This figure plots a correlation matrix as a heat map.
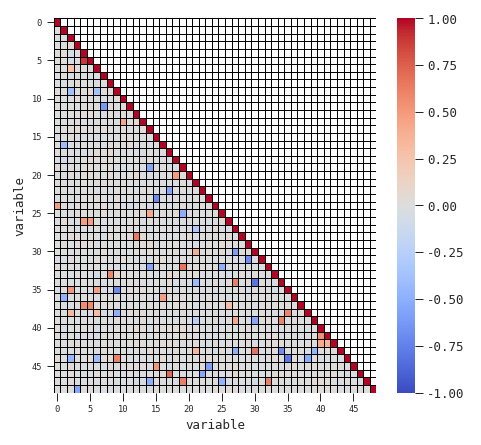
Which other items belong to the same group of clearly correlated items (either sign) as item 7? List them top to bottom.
11
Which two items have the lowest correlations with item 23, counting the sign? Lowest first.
15, 45
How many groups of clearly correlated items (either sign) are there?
16
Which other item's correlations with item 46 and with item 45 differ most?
17
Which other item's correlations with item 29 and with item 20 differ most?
31
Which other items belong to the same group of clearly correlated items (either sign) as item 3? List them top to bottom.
48
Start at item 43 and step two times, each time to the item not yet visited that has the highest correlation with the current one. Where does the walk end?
21
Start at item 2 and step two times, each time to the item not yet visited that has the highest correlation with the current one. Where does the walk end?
38
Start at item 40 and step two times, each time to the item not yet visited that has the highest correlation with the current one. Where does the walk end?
42
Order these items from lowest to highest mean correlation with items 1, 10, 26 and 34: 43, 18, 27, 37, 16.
43, 16, 18, 37, 27
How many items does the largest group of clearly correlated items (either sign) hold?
6
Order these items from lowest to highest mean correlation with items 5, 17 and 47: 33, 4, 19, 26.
33, 26, 19, 4
